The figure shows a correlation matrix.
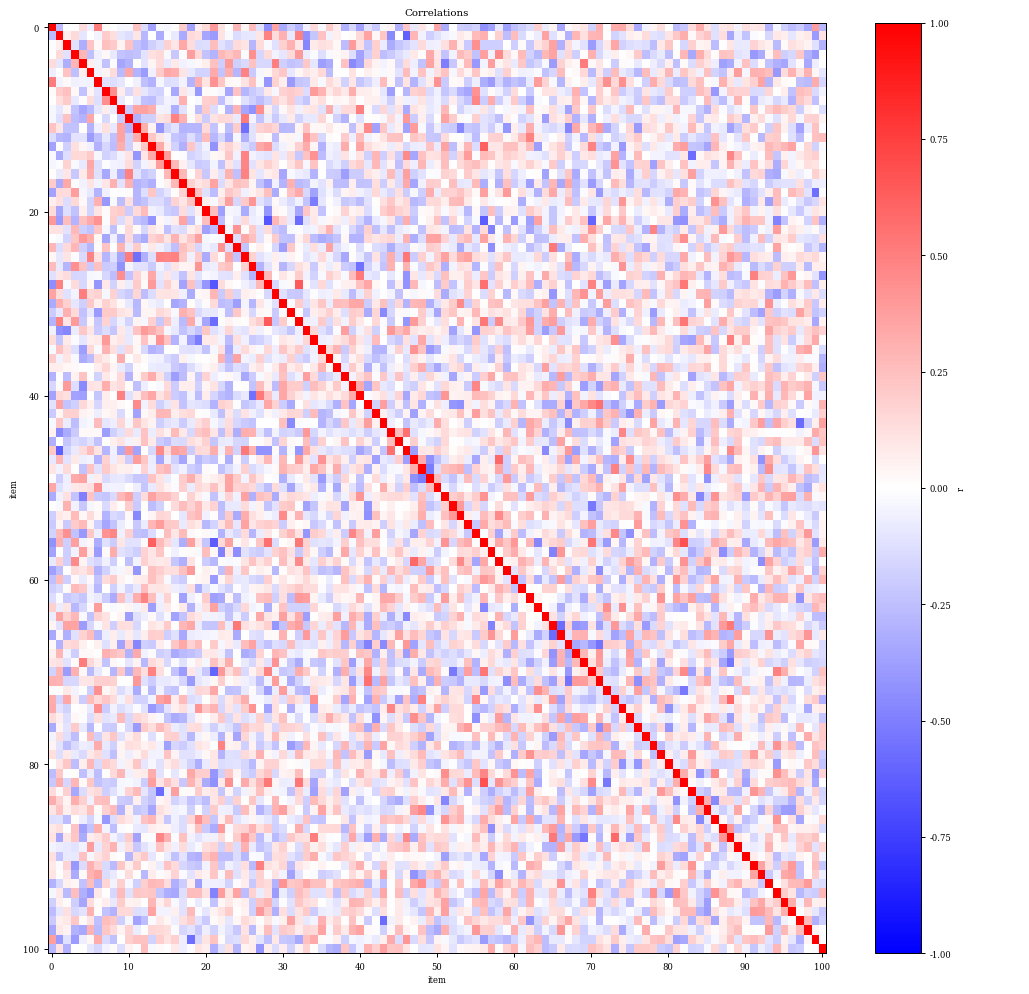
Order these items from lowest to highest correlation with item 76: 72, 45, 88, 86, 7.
7, 86, 45, 88, 72
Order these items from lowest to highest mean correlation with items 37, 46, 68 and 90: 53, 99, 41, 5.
41, 53, 5, 99
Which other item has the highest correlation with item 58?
47
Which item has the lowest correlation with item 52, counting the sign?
70
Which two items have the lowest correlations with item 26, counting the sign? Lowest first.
40, 9
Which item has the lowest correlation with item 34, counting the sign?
19
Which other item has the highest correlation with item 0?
6
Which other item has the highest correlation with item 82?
56
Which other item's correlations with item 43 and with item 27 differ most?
100
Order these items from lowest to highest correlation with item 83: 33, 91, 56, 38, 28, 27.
38, 56, 33, 28, 27, 91
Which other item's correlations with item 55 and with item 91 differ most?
8
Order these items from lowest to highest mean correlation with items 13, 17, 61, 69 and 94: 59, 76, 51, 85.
85, 76, 51, 59
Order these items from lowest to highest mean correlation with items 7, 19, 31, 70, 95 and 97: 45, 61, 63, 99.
99, 63, 61, 45
